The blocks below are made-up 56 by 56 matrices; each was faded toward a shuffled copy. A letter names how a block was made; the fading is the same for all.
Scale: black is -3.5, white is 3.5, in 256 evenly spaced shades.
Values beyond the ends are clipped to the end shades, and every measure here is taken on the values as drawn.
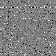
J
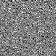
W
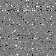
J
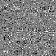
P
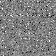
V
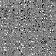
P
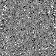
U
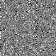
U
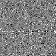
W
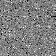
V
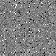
P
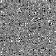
P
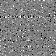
J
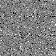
W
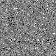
V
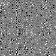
P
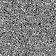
V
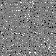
J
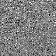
W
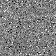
V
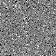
U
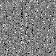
U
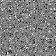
P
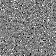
V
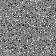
V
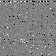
J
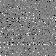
J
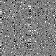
P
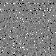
J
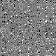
P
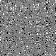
P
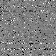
J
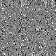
P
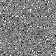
V
